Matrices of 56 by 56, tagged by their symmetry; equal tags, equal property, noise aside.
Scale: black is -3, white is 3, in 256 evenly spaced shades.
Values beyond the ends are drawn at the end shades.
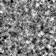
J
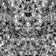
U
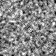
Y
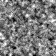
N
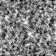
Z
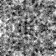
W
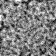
Y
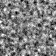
J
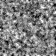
J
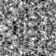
W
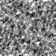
Z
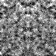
U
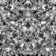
U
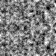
W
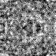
W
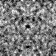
U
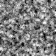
J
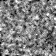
N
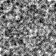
Y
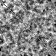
Y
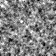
Y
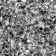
J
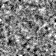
J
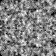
W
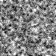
N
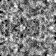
W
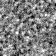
J
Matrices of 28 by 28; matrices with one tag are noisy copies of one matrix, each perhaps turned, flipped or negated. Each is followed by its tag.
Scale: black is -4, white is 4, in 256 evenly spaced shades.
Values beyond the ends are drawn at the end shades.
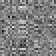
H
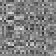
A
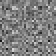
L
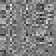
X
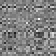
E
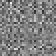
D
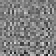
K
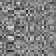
A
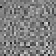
K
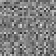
D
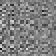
K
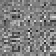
X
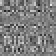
X
